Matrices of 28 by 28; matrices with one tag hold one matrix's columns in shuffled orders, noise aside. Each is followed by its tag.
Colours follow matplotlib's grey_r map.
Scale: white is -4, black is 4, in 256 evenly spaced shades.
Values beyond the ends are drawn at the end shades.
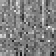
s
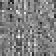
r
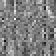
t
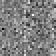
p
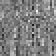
t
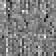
r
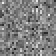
p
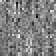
r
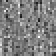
r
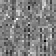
t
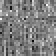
t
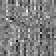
t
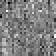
r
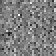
p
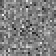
p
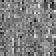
r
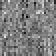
r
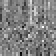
s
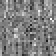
t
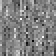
t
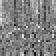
s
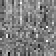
s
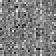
p
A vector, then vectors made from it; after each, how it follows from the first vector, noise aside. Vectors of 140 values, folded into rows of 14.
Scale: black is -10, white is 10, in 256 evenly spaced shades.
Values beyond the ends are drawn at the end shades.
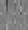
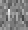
wrapped around, negated, scaled up.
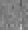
reversed, negated, partly zeroed.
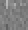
negated, partly zeroed.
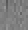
shrunk.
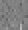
reversed, negated, partly zeroed.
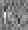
wrapped around, negated, scaled up.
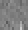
reversed, negated, partly zeroed.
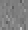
reversed, negated, partly zeroed.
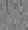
shrunk.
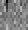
scaled up.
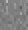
negated, partly zeroed.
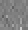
reversed, negated, partly zeroed.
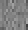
wrapped around.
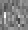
wrapped around, negated, scaled up.
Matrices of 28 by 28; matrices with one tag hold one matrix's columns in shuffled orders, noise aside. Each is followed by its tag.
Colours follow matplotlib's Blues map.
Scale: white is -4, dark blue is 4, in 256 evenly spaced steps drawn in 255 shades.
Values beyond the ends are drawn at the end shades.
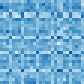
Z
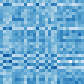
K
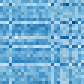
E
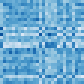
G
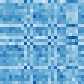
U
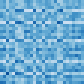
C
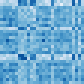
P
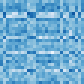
Z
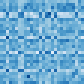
Z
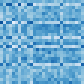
E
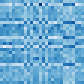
E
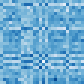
K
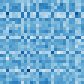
Z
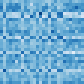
Z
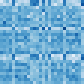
P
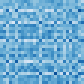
C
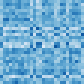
G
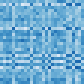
K
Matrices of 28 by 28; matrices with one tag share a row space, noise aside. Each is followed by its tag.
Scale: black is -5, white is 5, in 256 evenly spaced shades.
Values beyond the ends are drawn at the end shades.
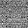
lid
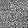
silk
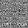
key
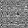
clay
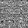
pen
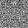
key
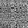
silk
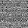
lid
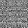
lid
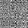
silk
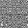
lid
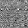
clay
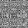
key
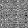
clay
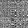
silk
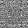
pen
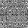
lid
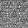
key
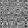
clay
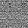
lid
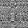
silk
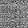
silk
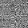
silk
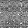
pen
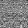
pen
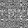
pen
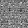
pen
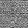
silk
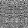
pen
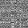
silk
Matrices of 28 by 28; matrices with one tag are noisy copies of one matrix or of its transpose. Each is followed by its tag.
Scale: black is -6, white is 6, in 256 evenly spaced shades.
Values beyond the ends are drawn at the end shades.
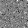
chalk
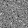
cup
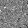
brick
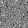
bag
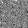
bag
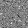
cup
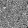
brick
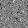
cup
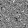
cup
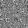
cup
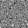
chalk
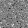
chalk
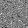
cup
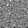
brick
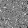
brick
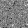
chalk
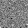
chalk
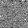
bag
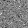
cup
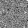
chalk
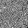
brick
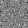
bag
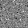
cup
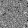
chalk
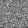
brick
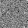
chalk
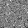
brick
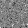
chalk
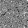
chalk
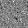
cup
